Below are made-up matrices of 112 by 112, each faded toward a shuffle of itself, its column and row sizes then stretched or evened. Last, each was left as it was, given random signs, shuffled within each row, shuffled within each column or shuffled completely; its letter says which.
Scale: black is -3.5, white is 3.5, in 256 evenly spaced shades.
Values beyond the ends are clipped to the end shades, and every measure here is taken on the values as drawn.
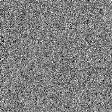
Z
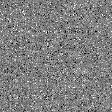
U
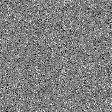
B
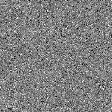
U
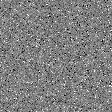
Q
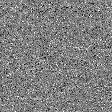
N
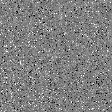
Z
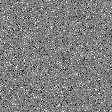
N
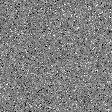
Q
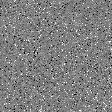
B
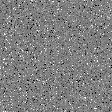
B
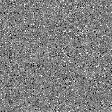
U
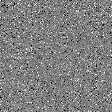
Z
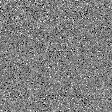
N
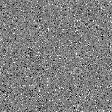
U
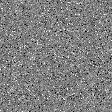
N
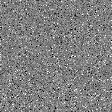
U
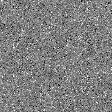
B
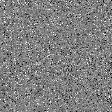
U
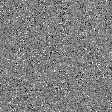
B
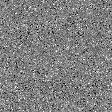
N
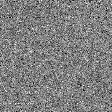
N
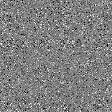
U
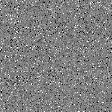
U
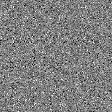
U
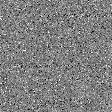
N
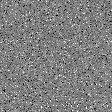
Q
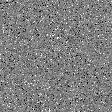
Q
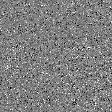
Z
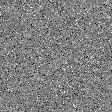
Q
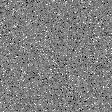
Q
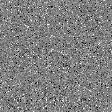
U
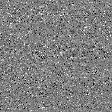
U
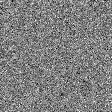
Q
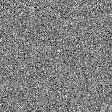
N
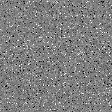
Z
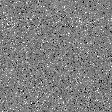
N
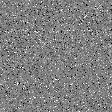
N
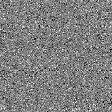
U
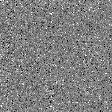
B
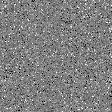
B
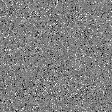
Z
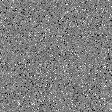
N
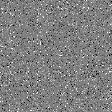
U
